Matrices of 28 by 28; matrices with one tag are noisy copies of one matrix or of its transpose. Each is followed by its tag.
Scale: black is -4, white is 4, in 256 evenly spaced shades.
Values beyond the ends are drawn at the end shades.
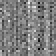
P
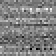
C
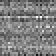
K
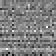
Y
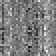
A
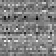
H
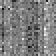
A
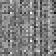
Y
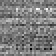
C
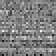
Y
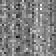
H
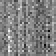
C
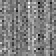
P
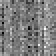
A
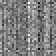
P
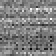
C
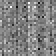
P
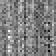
C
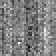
A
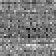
A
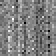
C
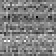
H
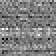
P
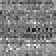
A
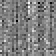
P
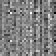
Y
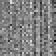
Y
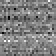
H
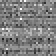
P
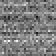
H
